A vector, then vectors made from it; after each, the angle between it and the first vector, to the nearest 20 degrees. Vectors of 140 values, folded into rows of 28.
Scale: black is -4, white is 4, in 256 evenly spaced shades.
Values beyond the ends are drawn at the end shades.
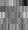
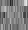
140 degrees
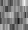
120 degrees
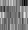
20 degrees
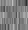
40 degrees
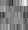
160 degrees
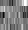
160 degrees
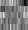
20 degrees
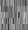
60 degrees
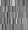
80 degrees
